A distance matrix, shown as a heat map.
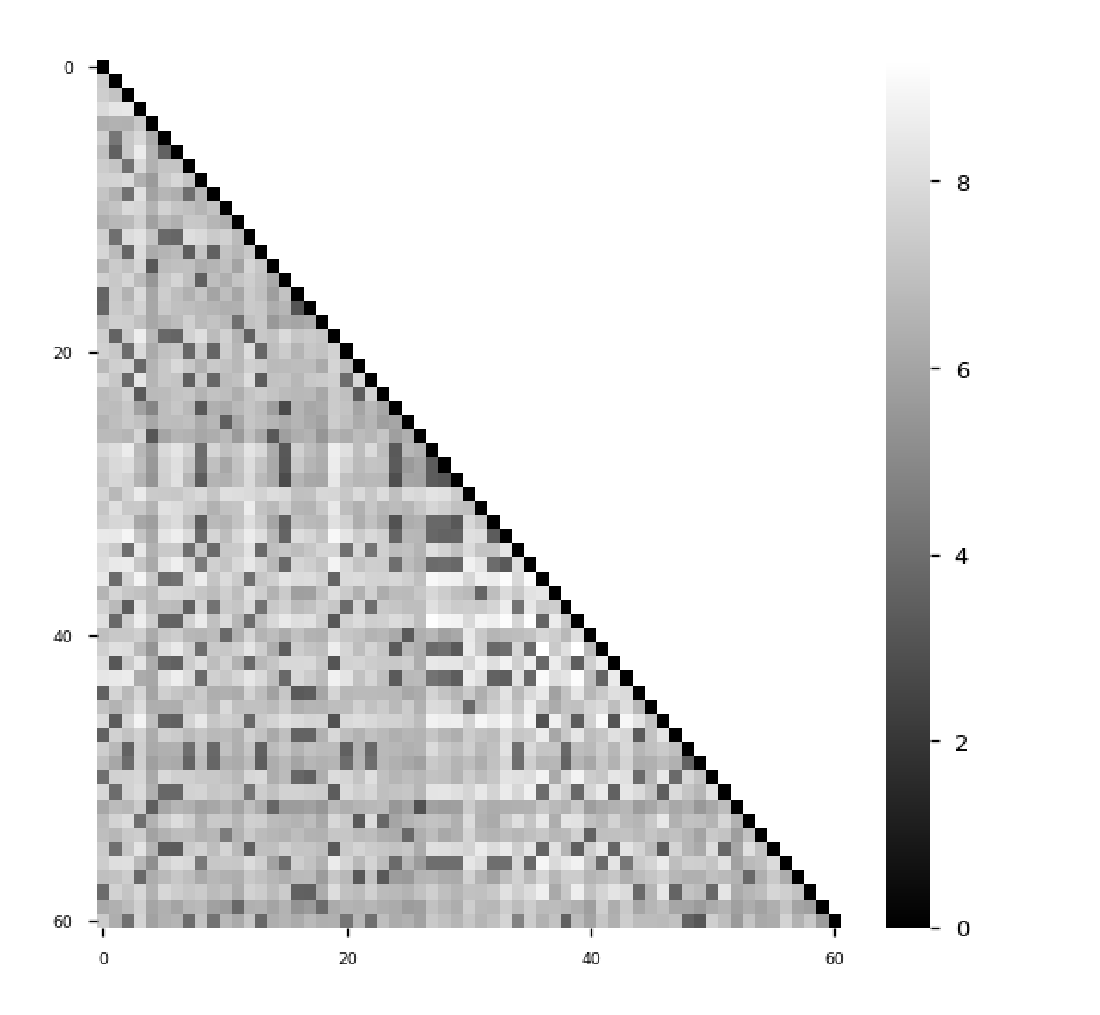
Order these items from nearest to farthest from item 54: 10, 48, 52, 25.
25, 10, 52, 48
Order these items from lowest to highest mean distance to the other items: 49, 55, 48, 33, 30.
49, 48, 55, 33, 30
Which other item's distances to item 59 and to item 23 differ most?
3
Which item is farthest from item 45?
35
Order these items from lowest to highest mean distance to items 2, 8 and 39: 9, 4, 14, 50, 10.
9, 4, 14, 10, 50
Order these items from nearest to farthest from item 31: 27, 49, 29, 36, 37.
37, 49, 29, 27, 36
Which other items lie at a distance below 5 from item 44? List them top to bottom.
0, 16, 17, 47, 50, 58
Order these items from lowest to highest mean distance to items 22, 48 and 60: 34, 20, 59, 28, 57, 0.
20, 34, 59, 57, 28, 0
